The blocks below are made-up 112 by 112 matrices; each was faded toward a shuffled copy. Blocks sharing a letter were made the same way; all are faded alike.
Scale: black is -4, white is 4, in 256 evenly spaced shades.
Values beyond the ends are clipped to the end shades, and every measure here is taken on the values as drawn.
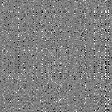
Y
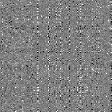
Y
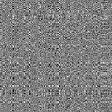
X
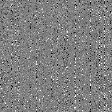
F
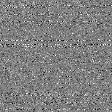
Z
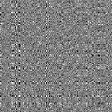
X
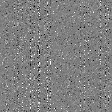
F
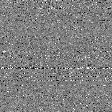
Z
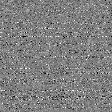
Z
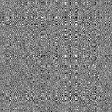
X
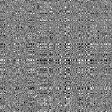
X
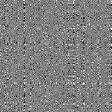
Y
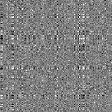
X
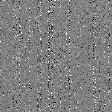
F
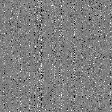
F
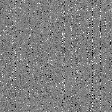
F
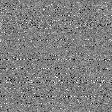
Z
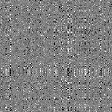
Y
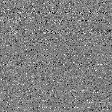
Z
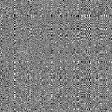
X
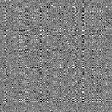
X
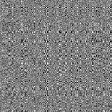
X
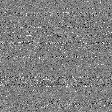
Z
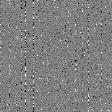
F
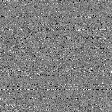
Z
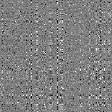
Y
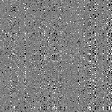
Y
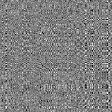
X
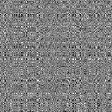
X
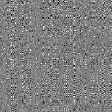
Y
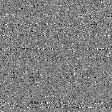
Z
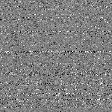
Z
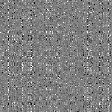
Y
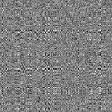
X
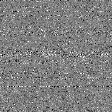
Z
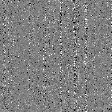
F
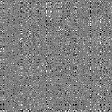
Y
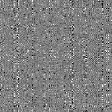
Y
